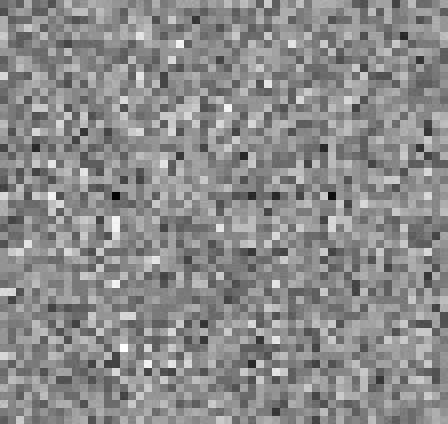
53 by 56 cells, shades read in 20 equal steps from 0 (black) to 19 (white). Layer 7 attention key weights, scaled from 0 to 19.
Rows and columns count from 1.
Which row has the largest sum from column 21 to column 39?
15
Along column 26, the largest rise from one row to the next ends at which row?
42
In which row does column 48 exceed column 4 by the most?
13
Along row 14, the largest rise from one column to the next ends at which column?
29
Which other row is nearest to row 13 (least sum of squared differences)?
9
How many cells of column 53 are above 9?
34
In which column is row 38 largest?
52
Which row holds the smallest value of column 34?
27
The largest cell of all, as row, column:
44, 16
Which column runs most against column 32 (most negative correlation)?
54
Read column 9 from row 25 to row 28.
10 10 13 8
